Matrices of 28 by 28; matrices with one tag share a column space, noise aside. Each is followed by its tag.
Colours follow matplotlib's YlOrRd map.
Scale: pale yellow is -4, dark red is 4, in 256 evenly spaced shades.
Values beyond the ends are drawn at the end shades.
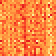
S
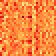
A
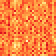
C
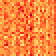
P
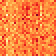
P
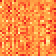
C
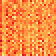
S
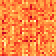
C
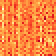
C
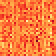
C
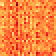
A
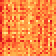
C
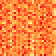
S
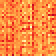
S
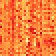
C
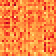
A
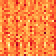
C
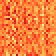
P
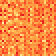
S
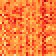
P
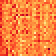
S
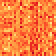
A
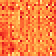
A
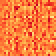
A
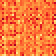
P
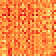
S
